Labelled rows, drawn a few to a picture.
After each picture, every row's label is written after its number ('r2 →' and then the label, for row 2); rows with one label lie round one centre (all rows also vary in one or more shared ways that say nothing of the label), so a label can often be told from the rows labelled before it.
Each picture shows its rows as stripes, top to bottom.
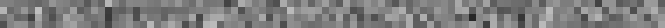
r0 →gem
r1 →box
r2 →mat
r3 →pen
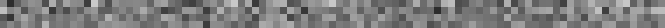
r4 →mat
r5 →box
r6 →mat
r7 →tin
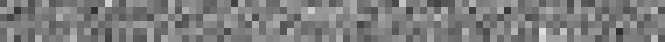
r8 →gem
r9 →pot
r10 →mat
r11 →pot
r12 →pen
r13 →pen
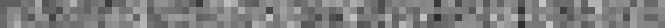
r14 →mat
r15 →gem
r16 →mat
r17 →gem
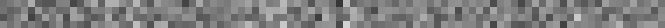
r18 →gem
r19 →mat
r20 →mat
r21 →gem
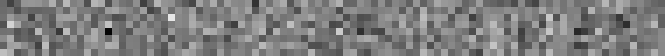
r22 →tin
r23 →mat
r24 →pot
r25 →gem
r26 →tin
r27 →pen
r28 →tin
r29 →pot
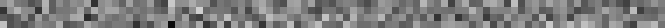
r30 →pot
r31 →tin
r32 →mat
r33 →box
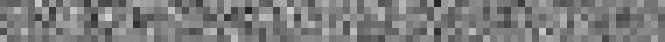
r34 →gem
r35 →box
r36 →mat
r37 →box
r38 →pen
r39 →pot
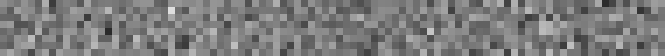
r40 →pot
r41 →pot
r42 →tin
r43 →pen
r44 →pen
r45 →tin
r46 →pot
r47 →pot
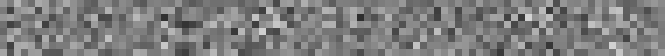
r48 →box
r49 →pot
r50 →pot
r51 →mat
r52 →gem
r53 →pot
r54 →box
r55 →box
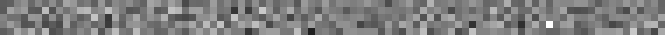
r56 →pen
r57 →tin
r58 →pen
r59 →gem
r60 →tin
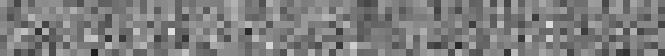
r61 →pot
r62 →pot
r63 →pot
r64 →gem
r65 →pot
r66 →pen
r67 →mat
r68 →pot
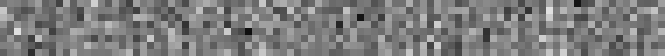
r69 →tin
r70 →box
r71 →pot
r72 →mat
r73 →box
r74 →pen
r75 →mat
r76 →mat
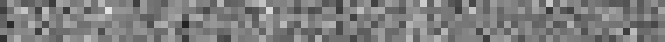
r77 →mat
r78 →mat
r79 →tin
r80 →mat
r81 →pot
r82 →pen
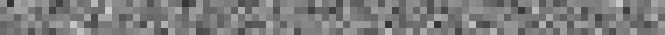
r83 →box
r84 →gem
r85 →pot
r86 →pen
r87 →mat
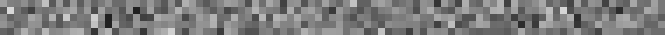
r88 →pot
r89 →pen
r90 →tin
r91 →tin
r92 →pot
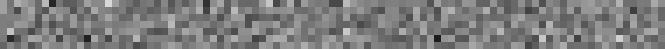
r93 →box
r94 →tin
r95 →pot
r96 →pot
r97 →gem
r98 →tin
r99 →tin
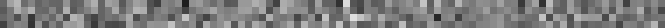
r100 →gem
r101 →gem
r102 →mat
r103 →gem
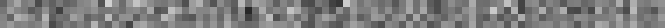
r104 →gem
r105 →tin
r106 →box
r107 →tin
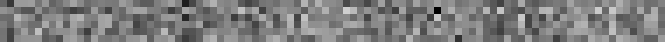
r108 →box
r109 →gem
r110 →box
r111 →box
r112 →box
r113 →mat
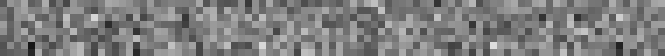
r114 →pen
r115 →pot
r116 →tin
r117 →box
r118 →box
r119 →gem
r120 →mat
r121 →mat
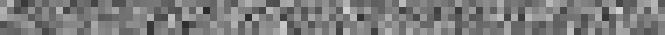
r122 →gem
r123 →pot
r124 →pot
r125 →mat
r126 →mat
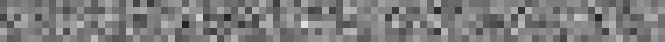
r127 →mat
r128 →gem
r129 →pen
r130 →box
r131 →pot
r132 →pot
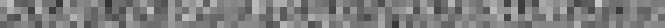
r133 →tin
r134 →pen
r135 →pot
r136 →gem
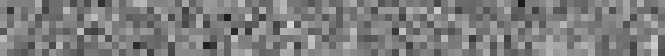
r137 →gem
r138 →mat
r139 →pen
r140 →box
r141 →gem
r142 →pot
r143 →box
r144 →gem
